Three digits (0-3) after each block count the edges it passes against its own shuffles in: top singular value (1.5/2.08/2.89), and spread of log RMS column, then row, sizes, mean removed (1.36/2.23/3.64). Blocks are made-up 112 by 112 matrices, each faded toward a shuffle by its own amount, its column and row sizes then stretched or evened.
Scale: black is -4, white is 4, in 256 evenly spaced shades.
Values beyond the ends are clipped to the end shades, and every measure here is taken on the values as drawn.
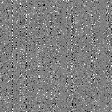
2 2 0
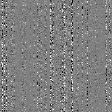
1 3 0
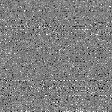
2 0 2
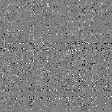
1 2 2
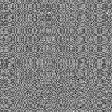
3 1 0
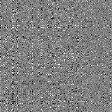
2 2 2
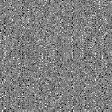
2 2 0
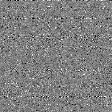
1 1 2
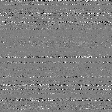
1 0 3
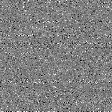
1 0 2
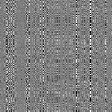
3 3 0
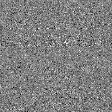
0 1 2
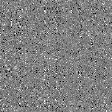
1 2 1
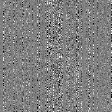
0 3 0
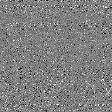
0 1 2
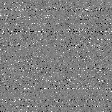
0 0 2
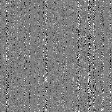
0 3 0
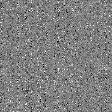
0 2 0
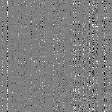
2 3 1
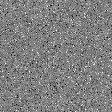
1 0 0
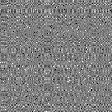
3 0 2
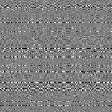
3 0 3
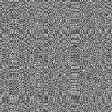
3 2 1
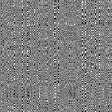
3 3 0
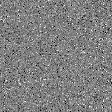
1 1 0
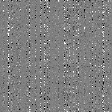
1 3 1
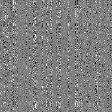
2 3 0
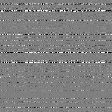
3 0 3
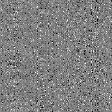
2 2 0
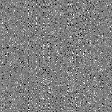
2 2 0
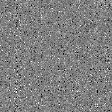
0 2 1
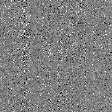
0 2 1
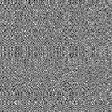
3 1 1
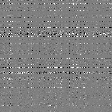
2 2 3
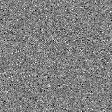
1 0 1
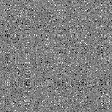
2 1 1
